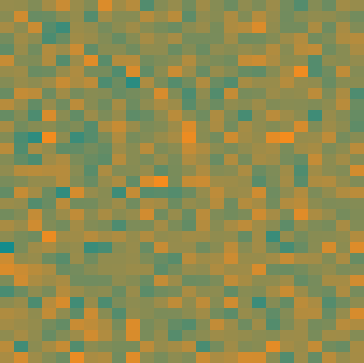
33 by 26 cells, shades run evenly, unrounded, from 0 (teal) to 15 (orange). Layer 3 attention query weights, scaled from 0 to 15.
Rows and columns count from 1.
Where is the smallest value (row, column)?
23, 1
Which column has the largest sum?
19
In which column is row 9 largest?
12
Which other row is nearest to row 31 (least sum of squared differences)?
30
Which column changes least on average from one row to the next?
16
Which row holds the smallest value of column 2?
32
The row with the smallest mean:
11
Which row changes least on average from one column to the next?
25
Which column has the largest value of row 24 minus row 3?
21
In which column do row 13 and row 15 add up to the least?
3
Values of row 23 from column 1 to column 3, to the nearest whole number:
0 7 9
